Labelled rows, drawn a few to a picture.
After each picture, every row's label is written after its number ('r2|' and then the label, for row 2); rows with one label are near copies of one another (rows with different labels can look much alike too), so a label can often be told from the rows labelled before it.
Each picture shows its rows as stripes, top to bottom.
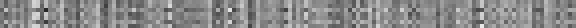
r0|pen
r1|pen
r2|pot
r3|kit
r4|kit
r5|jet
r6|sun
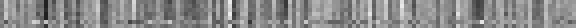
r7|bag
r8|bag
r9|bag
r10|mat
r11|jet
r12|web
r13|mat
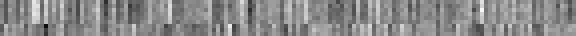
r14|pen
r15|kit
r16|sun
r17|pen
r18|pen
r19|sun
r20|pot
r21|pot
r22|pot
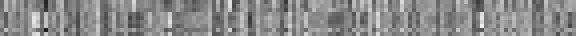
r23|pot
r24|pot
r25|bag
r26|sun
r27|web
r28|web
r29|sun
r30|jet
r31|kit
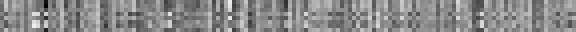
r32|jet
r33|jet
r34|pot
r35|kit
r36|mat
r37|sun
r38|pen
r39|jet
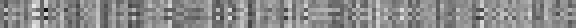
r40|kit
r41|web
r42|jet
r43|kit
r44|pot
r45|sun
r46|sun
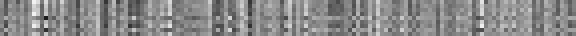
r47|pen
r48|web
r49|kit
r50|web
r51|bag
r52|sun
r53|web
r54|pot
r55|web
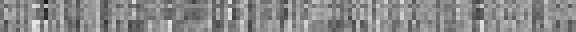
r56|bag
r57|kit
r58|jet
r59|bag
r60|mat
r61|pen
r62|web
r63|sun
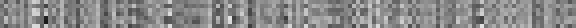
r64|pen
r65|pot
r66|web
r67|pen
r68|jet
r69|jet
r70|kit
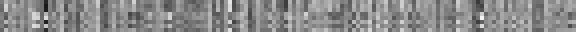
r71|bag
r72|jet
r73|jet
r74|web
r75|sun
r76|mat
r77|sun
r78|mat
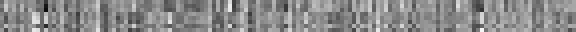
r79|mat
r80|bag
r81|jet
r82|web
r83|pen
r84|kit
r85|bag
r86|sun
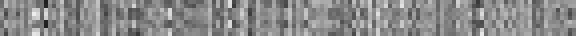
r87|mat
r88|bag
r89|kit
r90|pen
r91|kit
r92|jet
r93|pot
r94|sun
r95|sun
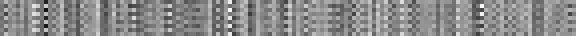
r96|bag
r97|sun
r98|jet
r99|sun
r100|pot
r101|kit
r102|jet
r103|kit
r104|mat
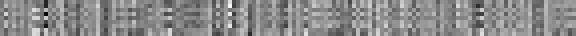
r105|pot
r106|mat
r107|pen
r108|jet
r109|pen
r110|bag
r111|jet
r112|pen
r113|web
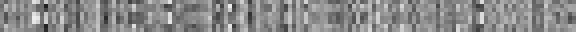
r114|web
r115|pot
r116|bag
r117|web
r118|pen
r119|pen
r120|bag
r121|mat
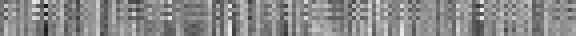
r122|kit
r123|mat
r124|sun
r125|pot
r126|web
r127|mat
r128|bag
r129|mat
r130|bag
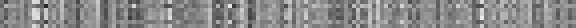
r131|kit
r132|pot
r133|pen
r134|kit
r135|kit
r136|mat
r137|web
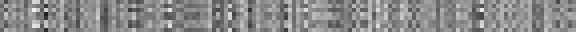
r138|kit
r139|pot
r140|web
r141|jet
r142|bag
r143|web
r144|kit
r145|pot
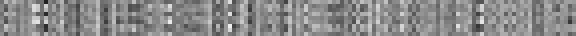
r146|jet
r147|web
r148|web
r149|mat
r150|sun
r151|pen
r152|mat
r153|bag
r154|web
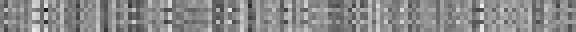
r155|web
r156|web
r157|pot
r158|kit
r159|kit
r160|pot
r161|sun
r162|pen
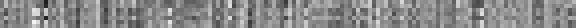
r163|bag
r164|jet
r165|pen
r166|sun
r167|bag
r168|pen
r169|web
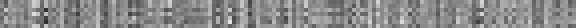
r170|web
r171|web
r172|jet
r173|web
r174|pot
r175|mat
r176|kit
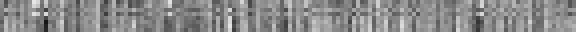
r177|pen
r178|sun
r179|bag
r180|pen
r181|mat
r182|pot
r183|bag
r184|mat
